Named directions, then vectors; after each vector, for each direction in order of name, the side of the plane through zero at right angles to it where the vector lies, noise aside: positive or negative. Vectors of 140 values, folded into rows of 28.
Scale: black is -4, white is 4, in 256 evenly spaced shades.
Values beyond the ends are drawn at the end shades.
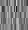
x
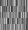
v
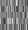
negative, positive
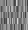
negative, positive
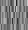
positive, negative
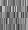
negative, negative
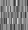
negative, positive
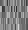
positive, positive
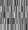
positive, positive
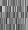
negative, negative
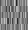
positive, negative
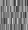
negative, positive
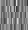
negative, positive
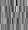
positive, negative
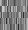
negative, negative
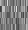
negative, negative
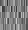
positive, positive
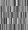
negative, positive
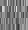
negative, negative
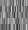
negative, negative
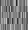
positive, negative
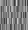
negative, positive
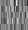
negative, positive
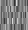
negative, positive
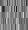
positive, positive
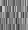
negative, negative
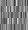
negative, positive
